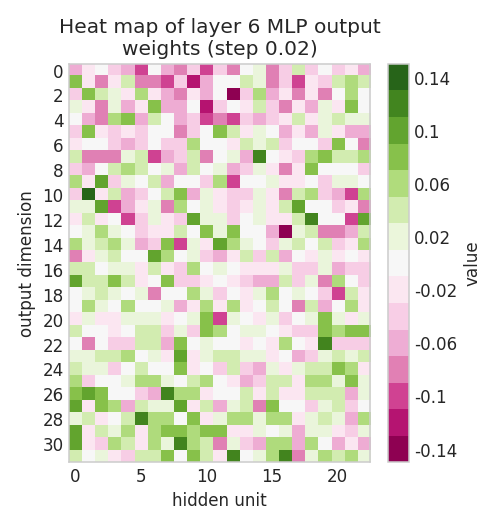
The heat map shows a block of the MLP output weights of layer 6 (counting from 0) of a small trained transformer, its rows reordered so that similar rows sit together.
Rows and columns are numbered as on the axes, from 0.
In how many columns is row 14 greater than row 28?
7
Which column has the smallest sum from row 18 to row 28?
17
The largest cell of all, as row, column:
10, 1
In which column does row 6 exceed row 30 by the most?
20
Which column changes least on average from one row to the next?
15
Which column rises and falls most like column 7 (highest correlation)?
3
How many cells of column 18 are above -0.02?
20
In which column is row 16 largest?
9
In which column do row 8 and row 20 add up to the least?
16
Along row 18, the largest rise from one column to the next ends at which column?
21
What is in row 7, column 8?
-0.04
